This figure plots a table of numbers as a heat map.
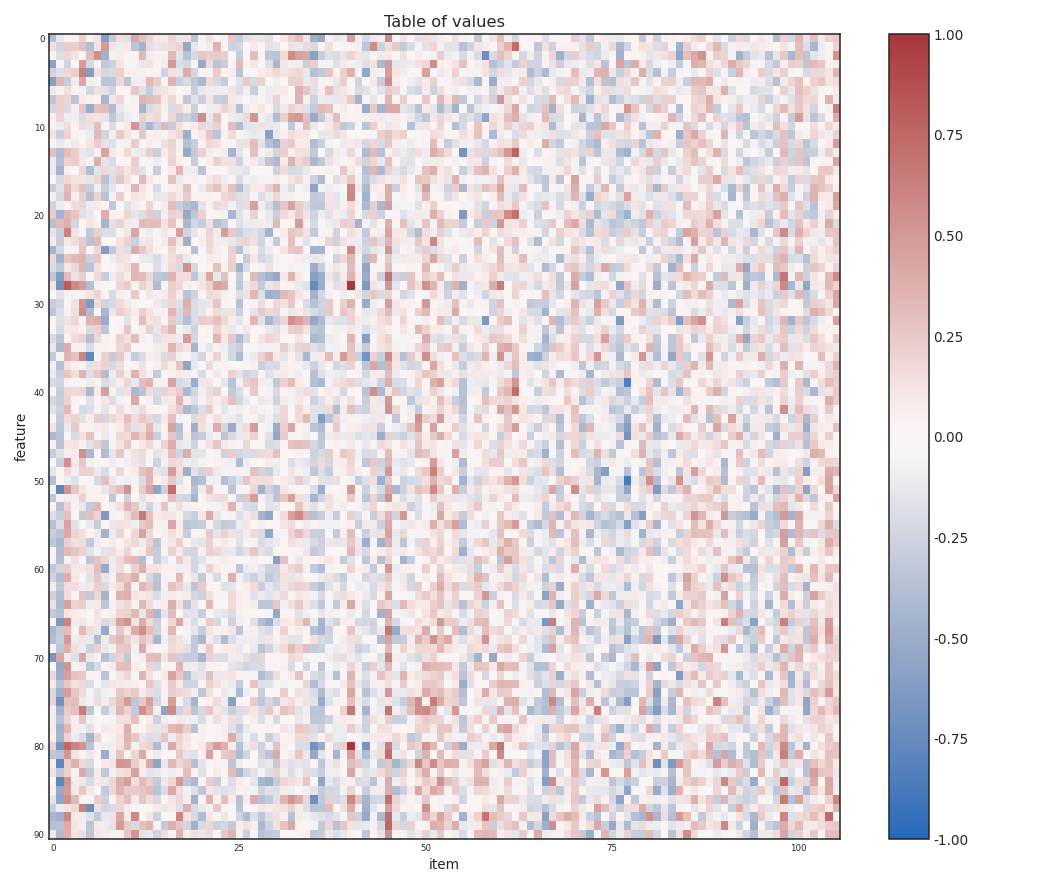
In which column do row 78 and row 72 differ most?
84
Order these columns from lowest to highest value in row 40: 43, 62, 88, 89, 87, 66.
87, 66, 88, 89, 43, 62
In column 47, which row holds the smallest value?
59
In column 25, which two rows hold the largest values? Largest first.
3, 23
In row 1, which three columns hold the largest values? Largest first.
62, 43, 7
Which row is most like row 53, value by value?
79
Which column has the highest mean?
45
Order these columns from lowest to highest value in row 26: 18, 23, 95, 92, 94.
23, 94, 95, 92, 18
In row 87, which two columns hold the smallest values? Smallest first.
5, 42
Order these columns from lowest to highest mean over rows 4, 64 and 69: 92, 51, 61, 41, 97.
92, 41, 97, 61, 51
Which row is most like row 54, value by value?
56
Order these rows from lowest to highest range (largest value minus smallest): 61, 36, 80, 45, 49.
61, 45, 49, 36, 80
